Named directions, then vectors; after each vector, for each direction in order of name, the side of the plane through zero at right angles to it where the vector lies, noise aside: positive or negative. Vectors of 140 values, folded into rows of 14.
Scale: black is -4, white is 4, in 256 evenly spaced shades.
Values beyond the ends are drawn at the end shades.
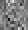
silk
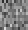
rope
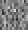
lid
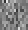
positive, negative, positive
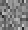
negative, negative, positive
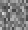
negative, negative, positive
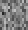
positive, positive, negative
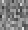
positive, negative, negative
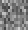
negative, negative, positive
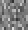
positive, negative, negative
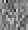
negative, positive, negative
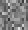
negative, negative, positive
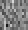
positive, positive, positive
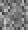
positive, positive, negative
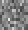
positive, negative, negative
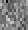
negative, positive, negative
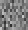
negative, negative, negative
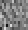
positive, positive, positive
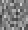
positive, negative, negative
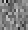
negative, positive, negative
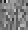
positive, negative, positive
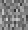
negative, positive, positive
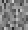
negative, positive, positive
